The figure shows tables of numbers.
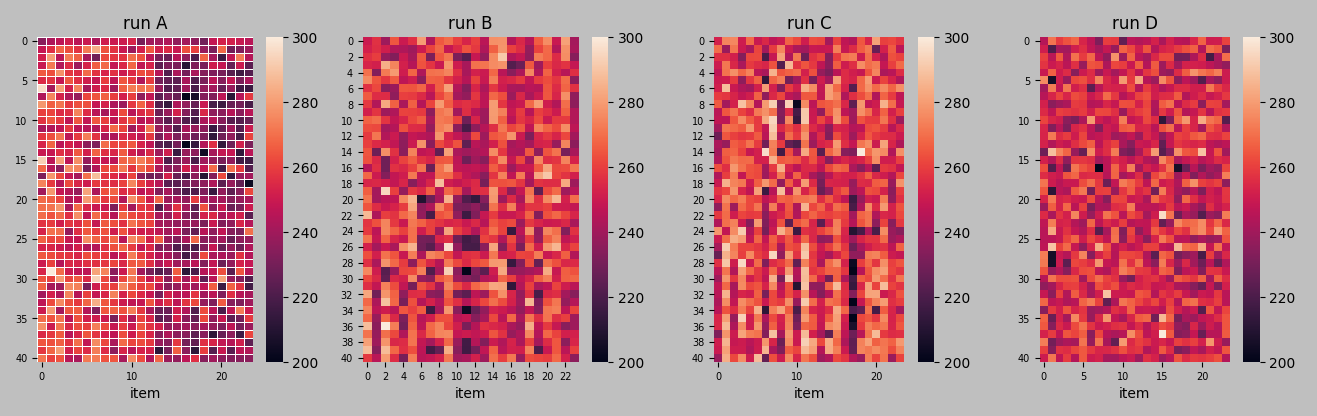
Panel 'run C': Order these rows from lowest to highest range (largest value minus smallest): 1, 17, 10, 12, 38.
17, 1, 12, 38, 10
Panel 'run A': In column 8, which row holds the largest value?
32
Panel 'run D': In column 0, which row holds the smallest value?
14
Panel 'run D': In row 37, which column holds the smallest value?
20
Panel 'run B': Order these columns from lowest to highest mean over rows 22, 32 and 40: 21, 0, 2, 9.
21, 9, 2, 0
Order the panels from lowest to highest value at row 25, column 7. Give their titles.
run B, run D, run A, run C
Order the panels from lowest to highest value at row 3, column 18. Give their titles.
run A, run D, run B, run C
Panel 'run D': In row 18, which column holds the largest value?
19
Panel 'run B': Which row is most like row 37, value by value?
4
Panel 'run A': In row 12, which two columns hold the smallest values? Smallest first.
19, 22
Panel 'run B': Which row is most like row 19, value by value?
33
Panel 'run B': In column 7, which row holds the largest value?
27
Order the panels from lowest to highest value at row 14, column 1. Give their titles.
run B, run A, run C, run D
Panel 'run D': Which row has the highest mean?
26
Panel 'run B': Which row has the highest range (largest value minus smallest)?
29
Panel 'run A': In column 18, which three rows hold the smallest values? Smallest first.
14, 17, 30
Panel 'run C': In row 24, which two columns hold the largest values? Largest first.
3, 8
